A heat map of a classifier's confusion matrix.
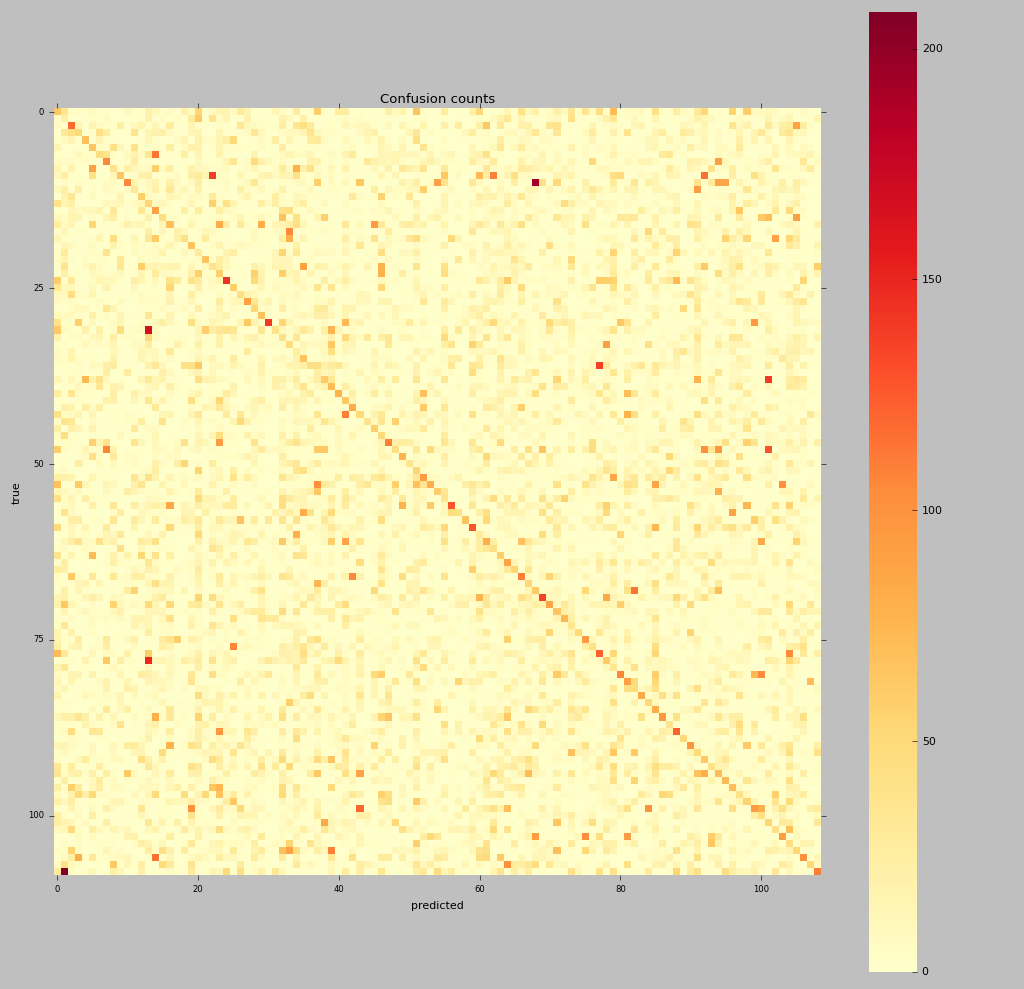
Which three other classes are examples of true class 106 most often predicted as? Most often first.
14, 3, 63
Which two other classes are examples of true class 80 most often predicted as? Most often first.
100, 99
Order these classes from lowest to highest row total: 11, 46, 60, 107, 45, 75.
46, 45, 60, 11, 75, 107
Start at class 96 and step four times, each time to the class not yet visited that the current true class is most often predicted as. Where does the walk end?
20
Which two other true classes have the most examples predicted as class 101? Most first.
38, 48
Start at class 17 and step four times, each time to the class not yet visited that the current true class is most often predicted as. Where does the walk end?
22
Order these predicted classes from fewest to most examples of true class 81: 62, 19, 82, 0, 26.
62, 0, 26, 19, 82
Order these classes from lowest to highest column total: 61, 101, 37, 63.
101, 63, 61, 37
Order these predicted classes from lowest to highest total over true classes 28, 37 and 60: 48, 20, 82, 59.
82, 48, 59, 20
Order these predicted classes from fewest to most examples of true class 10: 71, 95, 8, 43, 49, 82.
8, 49, 82, 71, 43, 95
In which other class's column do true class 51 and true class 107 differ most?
64
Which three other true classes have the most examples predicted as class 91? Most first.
11, 38, 94
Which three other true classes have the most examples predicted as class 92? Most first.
9, 48, 94
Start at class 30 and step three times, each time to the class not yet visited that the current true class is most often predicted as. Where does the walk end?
41
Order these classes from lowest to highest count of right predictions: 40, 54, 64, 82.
82, 54, 40, 64
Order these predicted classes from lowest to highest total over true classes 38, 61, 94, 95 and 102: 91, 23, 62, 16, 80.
80, 16, 23, 62, 91
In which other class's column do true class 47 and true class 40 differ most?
23
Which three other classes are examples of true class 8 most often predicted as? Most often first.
5, 34, 14
